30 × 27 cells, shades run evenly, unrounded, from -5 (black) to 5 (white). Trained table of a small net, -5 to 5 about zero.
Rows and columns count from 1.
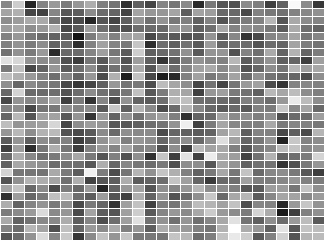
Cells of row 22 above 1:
8
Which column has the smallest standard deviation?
22
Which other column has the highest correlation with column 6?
20
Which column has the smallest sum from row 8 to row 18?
6
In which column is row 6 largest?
12
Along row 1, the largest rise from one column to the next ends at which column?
25
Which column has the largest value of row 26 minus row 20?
17
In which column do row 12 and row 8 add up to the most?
2
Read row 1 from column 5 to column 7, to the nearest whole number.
1 0 1
